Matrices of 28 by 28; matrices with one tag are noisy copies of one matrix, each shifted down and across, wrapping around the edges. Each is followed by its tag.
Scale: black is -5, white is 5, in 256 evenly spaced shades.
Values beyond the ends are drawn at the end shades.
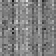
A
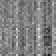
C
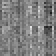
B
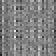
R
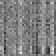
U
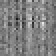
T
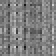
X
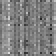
A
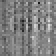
T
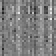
U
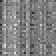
A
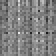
X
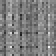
X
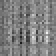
T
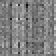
X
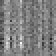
T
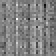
X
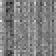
C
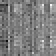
B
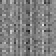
R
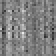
T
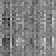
B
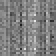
A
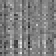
U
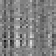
T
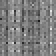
X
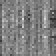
C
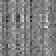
U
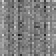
A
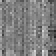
B
